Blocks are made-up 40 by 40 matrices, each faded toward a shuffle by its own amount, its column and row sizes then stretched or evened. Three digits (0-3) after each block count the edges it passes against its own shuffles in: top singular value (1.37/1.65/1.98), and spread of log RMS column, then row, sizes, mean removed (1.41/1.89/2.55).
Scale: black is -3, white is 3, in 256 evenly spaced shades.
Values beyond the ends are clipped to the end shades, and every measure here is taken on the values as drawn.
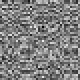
3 0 0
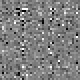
2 2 1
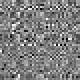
3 0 2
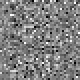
2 1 0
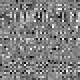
3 0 3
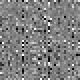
2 3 2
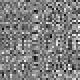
3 2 0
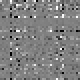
1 2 3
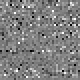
1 0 2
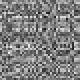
3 0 2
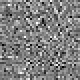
2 1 0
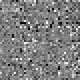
1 1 1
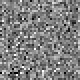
0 0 0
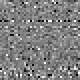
2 0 2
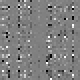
2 3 2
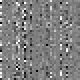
2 3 0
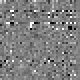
2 2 2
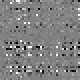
2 2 3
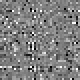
2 1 2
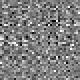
3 0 2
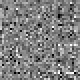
0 2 1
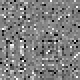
2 1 0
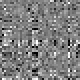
3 2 2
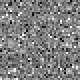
2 0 0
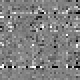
2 2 3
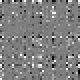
3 3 2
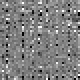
1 3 1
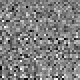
2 1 2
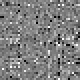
2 2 1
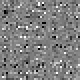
0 2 2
